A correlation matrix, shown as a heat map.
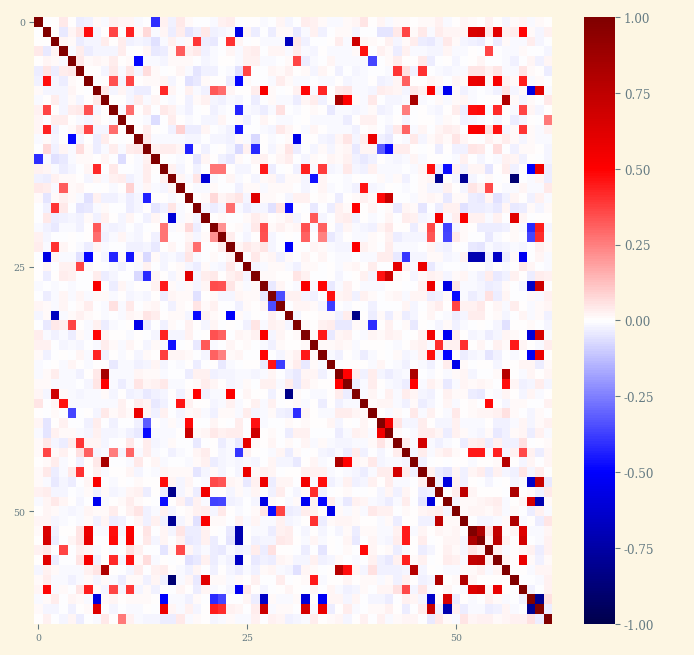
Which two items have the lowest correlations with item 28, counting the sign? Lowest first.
50, 29
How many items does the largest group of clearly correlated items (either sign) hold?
11
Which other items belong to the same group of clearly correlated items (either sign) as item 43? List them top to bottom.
5, 25, 46
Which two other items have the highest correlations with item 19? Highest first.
38, 2
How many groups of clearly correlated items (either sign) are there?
12
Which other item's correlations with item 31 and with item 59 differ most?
60
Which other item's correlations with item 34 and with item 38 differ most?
30
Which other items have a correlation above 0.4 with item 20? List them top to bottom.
48, 51, 57
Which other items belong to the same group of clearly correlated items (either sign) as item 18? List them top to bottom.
13, 26, 41, 42
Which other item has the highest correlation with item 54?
39
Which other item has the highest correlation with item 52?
53
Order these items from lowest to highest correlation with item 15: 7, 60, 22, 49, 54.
49, 54, 22, 7, 60
